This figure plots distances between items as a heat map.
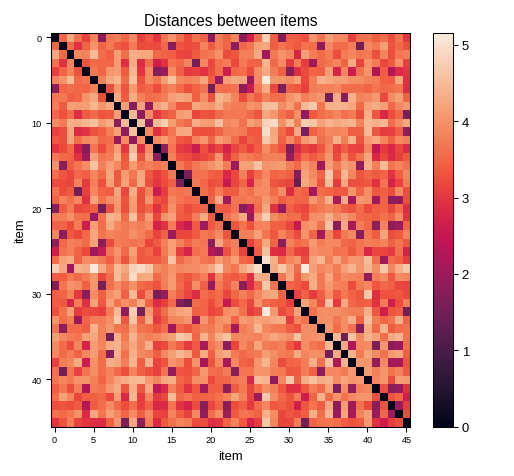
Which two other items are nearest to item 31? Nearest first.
17, 16
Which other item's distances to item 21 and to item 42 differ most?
26
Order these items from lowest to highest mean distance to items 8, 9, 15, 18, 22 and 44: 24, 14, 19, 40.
19, 14, 24, 40
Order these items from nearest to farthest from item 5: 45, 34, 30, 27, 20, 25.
25, 45, 20, 30, 34, 27
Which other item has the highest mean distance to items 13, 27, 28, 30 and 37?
10
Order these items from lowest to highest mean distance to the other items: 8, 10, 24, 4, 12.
4, 24, 12, 8, 10
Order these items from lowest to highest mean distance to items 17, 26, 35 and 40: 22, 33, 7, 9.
7, 22, 9, 33
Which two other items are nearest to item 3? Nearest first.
18, 33
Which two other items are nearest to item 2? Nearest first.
27, 31
